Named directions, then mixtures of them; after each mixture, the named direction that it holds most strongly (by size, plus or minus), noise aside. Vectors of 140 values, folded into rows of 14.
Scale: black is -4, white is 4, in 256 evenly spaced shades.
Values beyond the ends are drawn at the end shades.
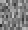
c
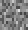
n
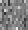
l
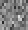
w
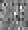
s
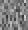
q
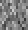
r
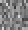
c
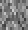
r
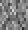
r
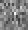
s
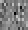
s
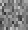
w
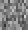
q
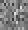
s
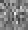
s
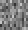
c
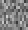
n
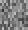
c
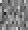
l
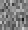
c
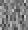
q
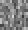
c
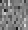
l
